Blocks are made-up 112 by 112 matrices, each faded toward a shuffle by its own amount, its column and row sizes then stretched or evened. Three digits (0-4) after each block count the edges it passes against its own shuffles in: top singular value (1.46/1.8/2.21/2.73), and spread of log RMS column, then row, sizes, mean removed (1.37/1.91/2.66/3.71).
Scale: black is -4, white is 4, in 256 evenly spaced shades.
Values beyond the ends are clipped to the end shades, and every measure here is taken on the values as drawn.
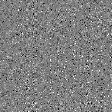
2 2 1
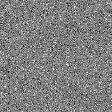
1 2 0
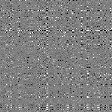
4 2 3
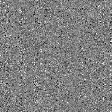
2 2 1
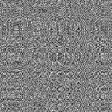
4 2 2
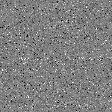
0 0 2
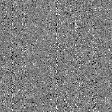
2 3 0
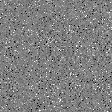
2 1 0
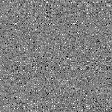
3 1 2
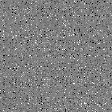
2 2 2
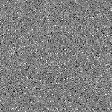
3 0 1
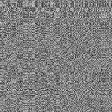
4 0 3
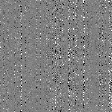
2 4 0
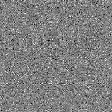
2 0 1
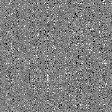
2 3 1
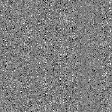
1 3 0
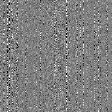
2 4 0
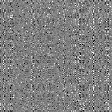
4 3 0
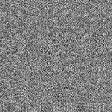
3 1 1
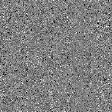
0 3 1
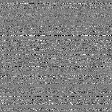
1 0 4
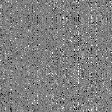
3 3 0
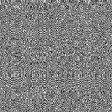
4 1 1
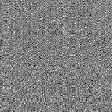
4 0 0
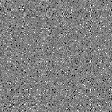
3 1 1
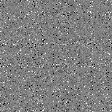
0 2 2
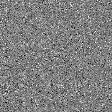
1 1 1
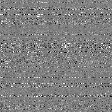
2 1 4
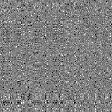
4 2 1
